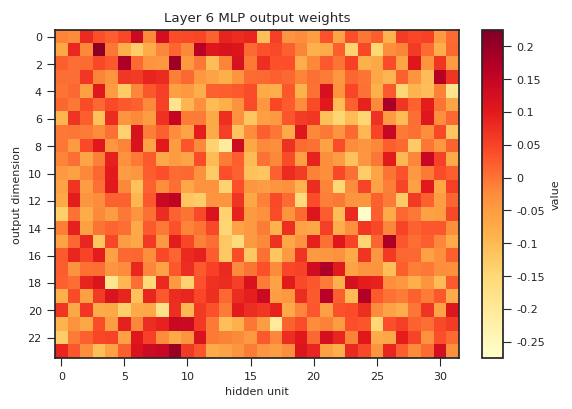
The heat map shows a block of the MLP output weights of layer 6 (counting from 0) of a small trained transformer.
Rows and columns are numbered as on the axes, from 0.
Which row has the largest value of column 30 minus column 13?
3
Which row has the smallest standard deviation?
14
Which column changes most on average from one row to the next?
24
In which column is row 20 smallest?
8
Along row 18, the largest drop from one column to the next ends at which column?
4
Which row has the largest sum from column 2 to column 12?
0
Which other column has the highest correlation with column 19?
11
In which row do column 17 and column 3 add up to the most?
1
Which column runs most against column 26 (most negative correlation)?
31
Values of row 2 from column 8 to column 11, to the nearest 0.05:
-0.05 0.2 -0.05 0
